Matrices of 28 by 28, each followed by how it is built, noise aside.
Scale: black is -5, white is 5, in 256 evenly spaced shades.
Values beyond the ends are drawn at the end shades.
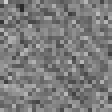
Toeplitz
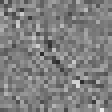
banded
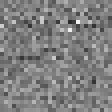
uneven rows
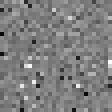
sparse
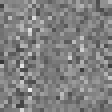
uneven columns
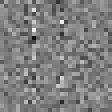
uneven columns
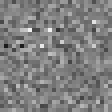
uneven rows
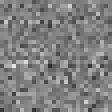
uneven rows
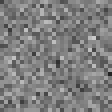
Toeplitz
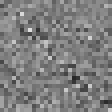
banded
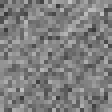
Hankel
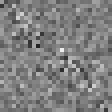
banded
